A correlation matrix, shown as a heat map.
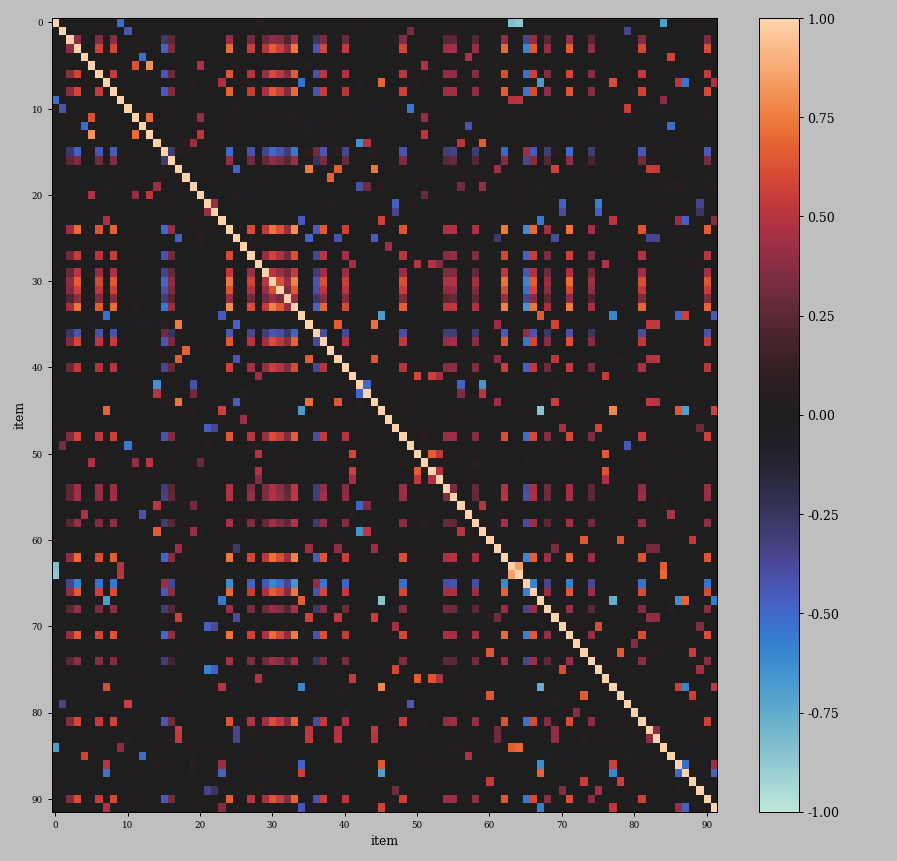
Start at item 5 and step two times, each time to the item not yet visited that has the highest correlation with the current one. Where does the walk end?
11
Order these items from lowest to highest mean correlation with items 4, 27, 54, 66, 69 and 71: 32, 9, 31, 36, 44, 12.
36, 12, 9, 44, 32, 31
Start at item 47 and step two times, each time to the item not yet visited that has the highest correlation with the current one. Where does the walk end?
70
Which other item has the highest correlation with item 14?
59
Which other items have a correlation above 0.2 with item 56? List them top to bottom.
14, 19, 43, 59
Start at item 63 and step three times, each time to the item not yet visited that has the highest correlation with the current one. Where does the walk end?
9
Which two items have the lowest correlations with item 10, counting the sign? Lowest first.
49, 1
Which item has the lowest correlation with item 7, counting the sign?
67
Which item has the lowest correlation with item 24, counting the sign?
65
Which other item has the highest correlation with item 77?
45
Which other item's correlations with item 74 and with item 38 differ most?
18
